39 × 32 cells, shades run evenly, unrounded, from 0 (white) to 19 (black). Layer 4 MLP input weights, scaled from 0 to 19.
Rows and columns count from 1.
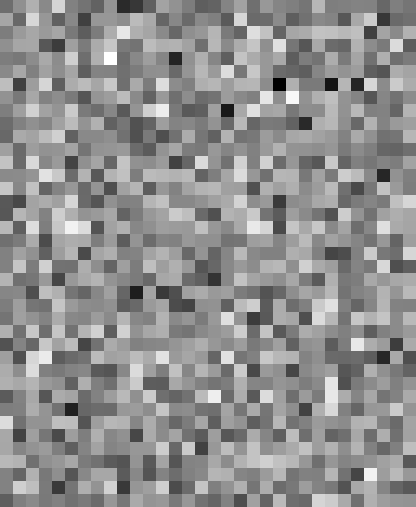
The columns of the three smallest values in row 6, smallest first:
18, 20, 16
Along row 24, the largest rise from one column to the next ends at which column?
21
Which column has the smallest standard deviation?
15
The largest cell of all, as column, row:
22, 7
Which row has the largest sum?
1
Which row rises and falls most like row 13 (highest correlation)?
26
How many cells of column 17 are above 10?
12
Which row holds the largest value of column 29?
3
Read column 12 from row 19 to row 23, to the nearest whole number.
11 7 5 11 7
